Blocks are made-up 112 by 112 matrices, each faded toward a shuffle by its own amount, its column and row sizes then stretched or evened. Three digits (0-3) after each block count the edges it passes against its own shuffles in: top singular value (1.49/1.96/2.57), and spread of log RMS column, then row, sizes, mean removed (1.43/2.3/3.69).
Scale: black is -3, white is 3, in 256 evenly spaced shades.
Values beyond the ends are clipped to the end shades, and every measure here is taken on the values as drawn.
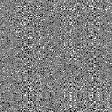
3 2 1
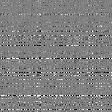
3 1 3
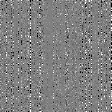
1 3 1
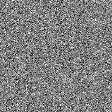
0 1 1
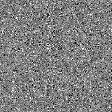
1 1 1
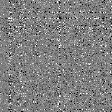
1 2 2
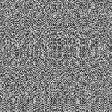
3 1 0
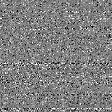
2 0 2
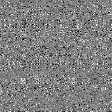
2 0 2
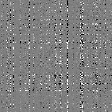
2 3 2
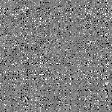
0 2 2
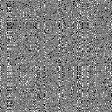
3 2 0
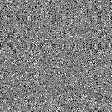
2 0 1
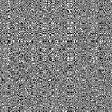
3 2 2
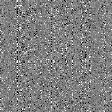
2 2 0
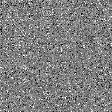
1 1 1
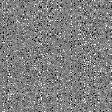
2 2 0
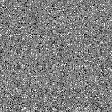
2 0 1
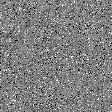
0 1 1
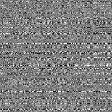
3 0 3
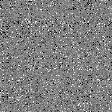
1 1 2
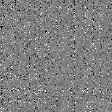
0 2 1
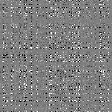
2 3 3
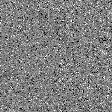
0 1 0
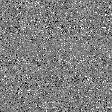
0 0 2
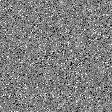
0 0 1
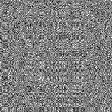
3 1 0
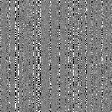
3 3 1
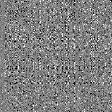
2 2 1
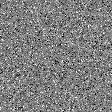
0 0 0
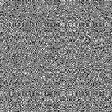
3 0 1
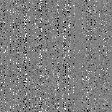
0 3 1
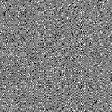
3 1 0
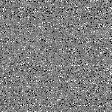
0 1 2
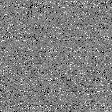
0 0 2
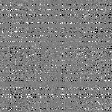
1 2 3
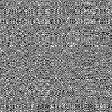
3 0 2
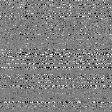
1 1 3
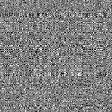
3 0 2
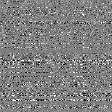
2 1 3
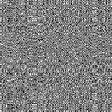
3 0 1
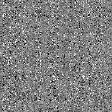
0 2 1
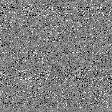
0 0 2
